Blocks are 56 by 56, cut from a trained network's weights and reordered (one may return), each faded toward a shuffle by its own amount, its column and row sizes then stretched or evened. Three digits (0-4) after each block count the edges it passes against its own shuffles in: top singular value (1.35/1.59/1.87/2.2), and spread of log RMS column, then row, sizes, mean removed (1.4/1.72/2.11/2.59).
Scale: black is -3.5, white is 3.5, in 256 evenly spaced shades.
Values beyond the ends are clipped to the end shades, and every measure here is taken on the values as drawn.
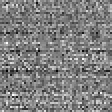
2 2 3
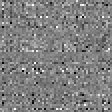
1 2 4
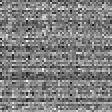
4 4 0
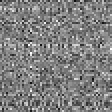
4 0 3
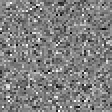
2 1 3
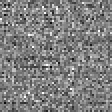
0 2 1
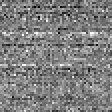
2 0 3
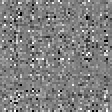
1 4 3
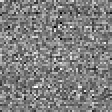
0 2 3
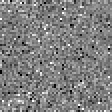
1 1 0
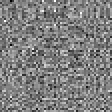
4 0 2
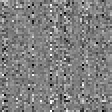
0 4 2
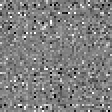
0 2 3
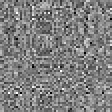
3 1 1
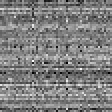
4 1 4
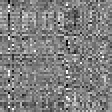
4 4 0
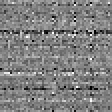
3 2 4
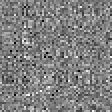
3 1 2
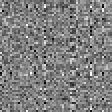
3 3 0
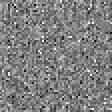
0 1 1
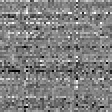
3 2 4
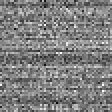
3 1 0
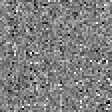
0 2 1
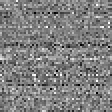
1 0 4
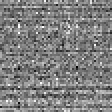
3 2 1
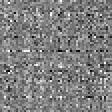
0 3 4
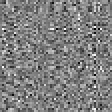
4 3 1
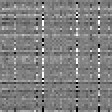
4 4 2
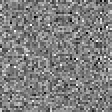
2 0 0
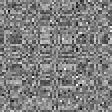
4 0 0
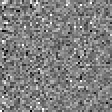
1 2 0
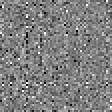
2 2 0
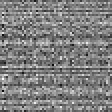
4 4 1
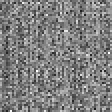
2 0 1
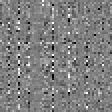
3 4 1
